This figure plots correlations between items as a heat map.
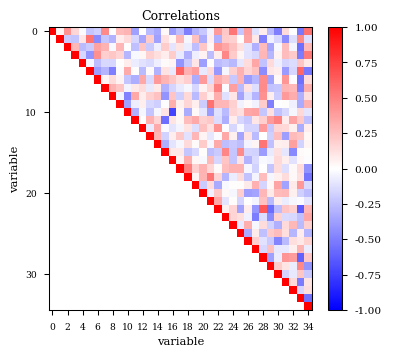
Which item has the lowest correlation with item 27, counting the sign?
23
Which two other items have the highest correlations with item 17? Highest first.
5, 18
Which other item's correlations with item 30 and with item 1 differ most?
26
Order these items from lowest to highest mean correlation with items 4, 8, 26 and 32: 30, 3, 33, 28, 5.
30, 5, 33, 3, 28
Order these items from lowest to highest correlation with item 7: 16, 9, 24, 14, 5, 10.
5, 16, 10, 14, 9, 24
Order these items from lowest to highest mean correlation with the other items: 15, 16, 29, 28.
29, 15, 16, 28
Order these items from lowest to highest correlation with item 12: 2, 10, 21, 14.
10, 21, 2, 14
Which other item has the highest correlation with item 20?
6
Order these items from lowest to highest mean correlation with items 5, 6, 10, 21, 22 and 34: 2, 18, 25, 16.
16, 25, 18, 2
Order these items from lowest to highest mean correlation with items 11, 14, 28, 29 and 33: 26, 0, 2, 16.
0, 2, 26, 16
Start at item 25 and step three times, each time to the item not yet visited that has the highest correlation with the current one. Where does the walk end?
3
